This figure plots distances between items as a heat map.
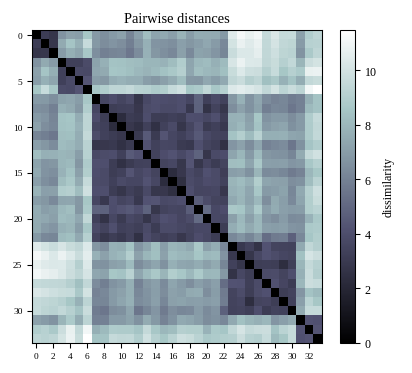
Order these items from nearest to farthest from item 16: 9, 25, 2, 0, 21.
9, 21, 2, 0, 25
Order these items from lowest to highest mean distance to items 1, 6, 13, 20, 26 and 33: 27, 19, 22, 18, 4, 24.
22, 18, 19, 27, 4, 24
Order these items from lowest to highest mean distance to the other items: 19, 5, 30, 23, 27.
19, 30, 27, 23, 5
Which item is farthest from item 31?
6
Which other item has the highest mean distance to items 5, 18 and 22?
33
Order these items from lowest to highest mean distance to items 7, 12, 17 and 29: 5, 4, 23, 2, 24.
23, 24, 2, 5, 4
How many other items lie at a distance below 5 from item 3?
3
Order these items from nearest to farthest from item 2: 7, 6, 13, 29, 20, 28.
7, 20, 13, 6, 29, 28
